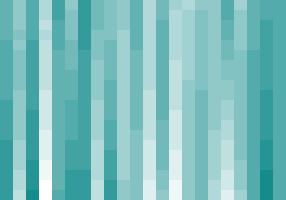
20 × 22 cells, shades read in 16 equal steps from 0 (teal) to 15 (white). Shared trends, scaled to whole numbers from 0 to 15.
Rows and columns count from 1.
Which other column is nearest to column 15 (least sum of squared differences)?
10
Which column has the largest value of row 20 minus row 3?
18
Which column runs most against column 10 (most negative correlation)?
19
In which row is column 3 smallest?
20
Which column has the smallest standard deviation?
22
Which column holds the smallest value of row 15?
21
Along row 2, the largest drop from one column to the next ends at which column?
5
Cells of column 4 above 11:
11
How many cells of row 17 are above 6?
11
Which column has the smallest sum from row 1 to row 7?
7
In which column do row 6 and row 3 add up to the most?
4
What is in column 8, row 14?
9
